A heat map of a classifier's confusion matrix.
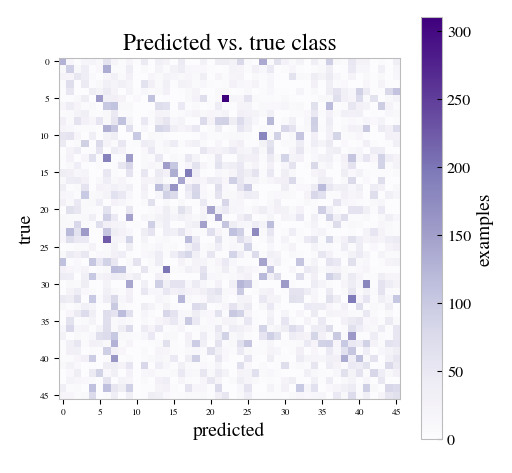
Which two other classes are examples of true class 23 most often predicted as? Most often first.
26, 3
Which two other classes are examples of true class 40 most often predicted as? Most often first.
7, 38
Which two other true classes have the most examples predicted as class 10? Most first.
27, 29
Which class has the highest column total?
6
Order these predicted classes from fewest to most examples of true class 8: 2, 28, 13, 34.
13, 2, 34, 28
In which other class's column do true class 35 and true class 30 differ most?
41
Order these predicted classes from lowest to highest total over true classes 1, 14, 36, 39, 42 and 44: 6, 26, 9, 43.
26, 43, 9, 6
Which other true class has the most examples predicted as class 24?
30
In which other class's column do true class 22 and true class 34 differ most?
19
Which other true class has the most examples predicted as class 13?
17
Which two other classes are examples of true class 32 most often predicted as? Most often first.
39, 16
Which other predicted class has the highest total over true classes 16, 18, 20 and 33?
35
